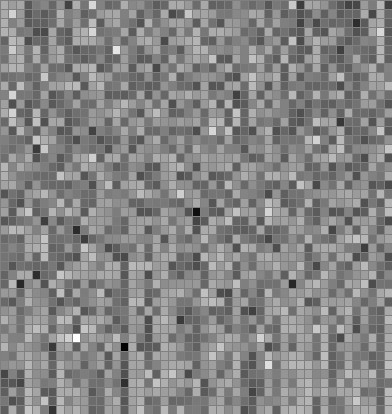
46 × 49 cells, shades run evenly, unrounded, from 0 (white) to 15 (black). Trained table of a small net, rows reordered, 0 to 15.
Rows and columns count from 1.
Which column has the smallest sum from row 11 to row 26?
34
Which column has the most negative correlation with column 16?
41
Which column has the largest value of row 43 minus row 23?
16
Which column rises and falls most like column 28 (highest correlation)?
11
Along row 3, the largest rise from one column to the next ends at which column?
13
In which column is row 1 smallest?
12
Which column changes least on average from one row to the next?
17
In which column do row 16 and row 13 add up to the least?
5
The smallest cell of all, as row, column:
38, 10
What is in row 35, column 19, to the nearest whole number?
5
